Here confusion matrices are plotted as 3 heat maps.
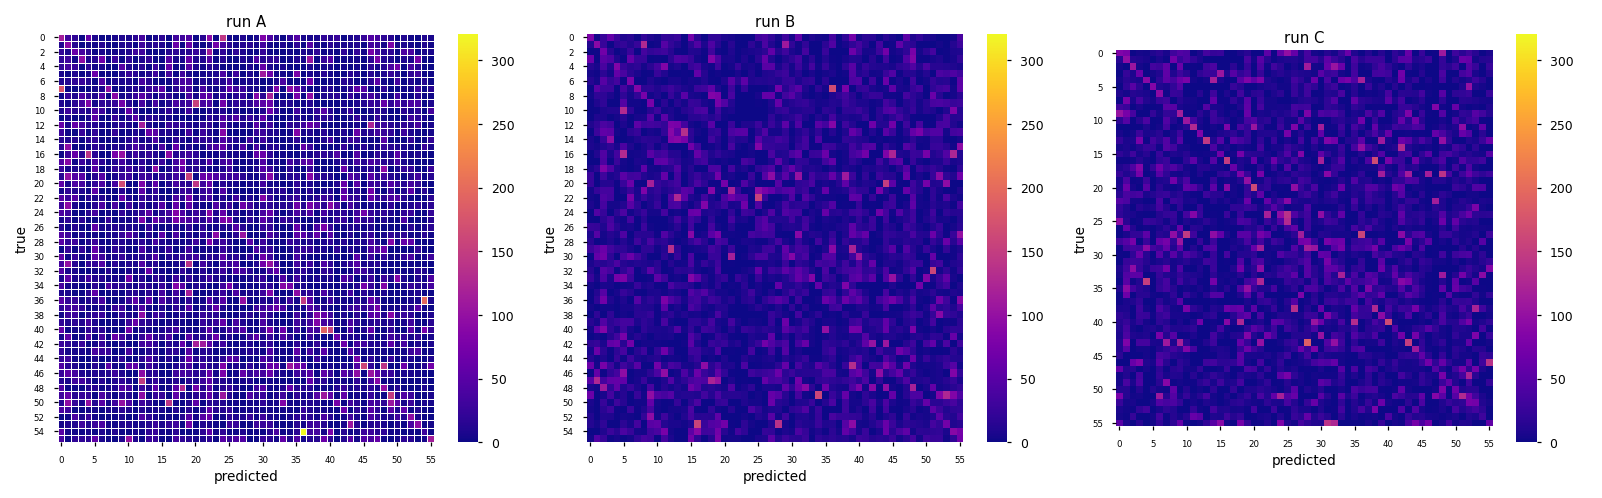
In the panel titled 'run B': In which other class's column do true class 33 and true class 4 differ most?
45
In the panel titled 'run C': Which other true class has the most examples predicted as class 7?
43
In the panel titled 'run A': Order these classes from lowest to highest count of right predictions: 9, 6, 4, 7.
4, 6, 9, 7
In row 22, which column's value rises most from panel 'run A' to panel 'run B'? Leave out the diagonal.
25
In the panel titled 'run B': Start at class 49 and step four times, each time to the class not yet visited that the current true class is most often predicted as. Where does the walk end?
9
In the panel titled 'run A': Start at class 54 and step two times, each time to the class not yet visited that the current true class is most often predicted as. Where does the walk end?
27
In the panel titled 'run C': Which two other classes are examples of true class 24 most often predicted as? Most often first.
25, 22
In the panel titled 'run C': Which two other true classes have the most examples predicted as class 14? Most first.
4, 27
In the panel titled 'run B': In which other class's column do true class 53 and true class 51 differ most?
16
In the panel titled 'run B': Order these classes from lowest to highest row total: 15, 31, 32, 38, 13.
38, 31, 15, 32, 13
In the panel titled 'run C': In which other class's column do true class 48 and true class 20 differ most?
52
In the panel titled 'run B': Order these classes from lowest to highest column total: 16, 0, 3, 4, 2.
0, 4, 3, 16, 2
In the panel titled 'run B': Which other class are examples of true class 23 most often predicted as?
17
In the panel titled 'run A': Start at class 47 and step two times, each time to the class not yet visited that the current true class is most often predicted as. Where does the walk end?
46
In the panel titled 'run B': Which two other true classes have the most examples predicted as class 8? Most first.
1, 21
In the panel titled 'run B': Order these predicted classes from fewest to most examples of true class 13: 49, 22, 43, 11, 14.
43, 11, 22, 49, 14
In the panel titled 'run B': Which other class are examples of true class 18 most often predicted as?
2
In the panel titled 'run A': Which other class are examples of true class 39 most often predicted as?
38
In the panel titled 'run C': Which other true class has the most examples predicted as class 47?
22
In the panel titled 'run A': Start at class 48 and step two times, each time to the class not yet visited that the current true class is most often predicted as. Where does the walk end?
14
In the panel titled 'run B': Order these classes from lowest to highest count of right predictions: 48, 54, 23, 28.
28, 23, 54, 48
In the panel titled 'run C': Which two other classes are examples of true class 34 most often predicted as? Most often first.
4, 21
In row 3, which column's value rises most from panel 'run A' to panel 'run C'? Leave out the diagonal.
15
